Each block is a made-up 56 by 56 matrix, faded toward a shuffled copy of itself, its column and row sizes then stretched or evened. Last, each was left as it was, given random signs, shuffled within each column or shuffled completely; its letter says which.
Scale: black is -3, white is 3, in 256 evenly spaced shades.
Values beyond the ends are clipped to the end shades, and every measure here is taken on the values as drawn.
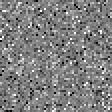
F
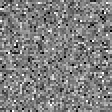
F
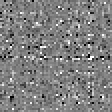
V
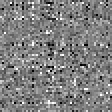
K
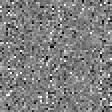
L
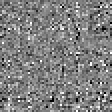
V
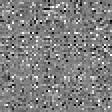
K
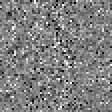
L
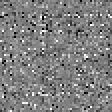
V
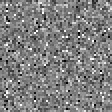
L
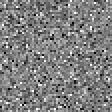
F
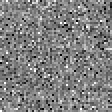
F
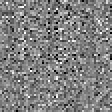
K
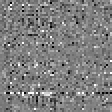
K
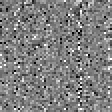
L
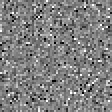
F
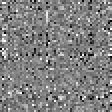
K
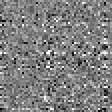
K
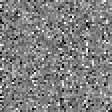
L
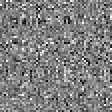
K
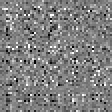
K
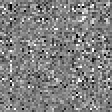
V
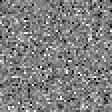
F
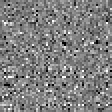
K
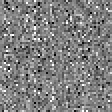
L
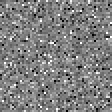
F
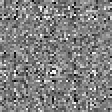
V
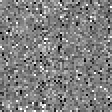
L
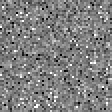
F
